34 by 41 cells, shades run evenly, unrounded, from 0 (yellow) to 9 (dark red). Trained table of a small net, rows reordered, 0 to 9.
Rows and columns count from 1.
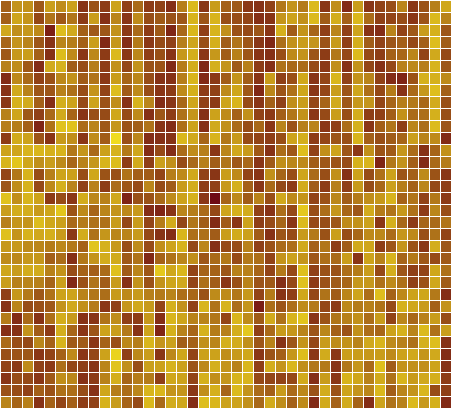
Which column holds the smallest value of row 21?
9
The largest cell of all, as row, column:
17, 20
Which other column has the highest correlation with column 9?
2
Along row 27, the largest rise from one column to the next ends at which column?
29
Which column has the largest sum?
24
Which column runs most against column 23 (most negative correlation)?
18
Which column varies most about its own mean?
16
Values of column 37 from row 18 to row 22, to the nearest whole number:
3 5 3 3 5
